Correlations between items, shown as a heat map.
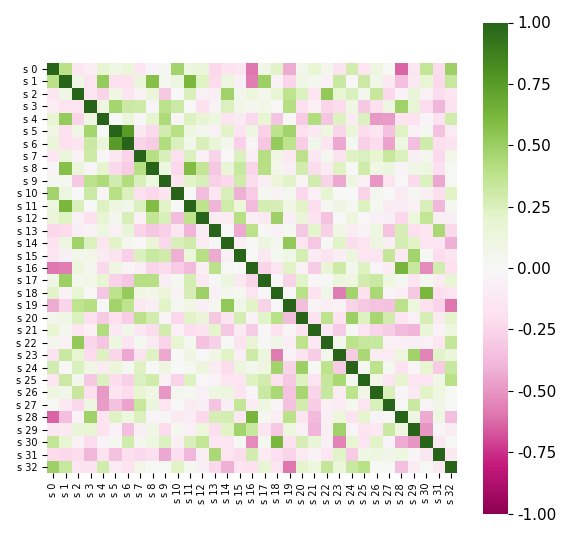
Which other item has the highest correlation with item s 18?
s 30
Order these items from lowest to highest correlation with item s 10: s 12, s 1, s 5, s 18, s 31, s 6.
s 12, s 31, s 18, s 1, s 6, s 5
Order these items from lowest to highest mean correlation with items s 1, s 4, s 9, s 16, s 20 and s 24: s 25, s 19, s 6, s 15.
s 19, s 6, s 15, s 25
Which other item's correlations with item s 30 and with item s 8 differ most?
s 23
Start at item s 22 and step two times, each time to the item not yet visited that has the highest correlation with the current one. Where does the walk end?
s 14
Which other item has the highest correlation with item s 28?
s 16
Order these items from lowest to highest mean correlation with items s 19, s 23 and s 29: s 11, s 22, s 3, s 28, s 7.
s 7, s 22, s 11, s 3, s 28
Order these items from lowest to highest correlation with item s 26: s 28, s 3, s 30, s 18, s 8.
s 3, s 28, s 8, s 30, s 18
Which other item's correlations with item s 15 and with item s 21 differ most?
s 29
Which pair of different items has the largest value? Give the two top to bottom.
s 5, s 6
